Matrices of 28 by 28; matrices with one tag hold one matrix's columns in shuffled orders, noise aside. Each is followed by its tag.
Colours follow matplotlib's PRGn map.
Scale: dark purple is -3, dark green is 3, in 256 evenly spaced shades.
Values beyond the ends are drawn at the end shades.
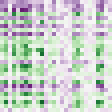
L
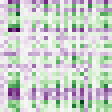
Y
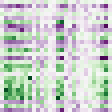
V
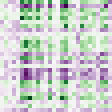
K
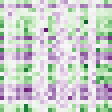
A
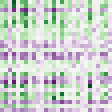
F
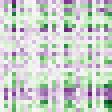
Y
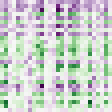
L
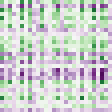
K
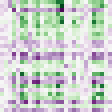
F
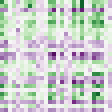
F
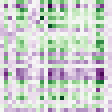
K
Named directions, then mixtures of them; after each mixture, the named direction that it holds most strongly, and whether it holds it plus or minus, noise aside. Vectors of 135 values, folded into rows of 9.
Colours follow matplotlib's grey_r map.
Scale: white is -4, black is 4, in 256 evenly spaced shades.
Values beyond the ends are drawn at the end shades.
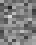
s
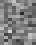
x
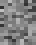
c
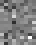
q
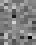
q, minus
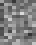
x, minus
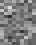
s, minus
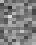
s, plus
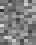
c, minus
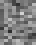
x, minus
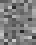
s, minus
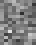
x, plus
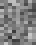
x, plus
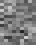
c, plus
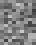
x, plus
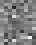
q, plus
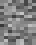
c, plus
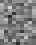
s, minus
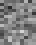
s, plus
